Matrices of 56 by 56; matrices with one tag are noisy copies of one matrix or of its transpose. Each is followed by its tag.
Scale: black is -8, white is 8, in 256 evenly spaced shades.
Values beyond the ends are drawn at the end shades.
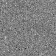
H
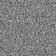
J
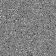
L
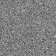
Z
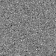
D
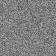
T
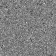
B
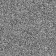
Z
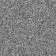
J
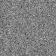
J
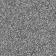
T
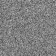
J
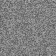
J
